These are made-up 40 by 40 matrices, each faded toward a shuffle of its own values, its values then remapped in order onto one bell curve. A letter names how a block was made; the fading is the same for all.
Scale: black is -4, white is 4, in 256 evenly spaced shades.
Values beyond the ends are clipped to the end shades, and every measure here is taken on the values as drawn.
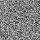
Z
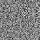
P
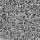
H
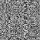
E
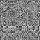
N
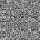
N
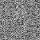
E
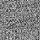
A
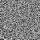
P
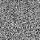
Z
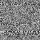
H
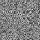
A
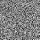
P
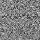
Z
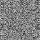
E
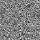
E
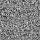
H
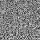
Z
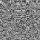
A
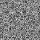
Z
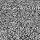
H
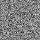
H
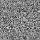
Z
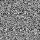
H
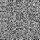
A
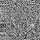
P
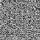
P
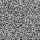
P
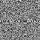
Z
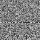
H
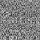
A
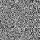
A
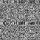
N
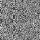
E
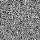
H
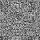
P
